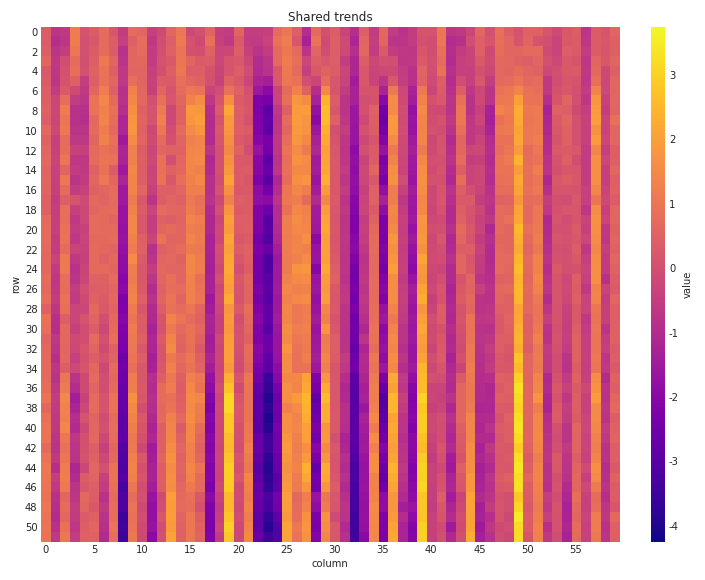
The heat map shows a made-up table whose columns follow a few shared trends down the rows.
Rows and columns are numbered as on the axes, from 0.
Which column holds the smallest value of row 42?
23
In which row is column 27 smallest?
1
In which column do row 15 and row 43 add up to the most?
49
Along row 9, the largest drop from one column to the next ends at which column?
28
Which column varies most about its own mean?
24
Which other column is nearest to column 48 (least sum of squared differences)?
47
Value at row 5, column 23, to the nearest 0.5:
-1.5
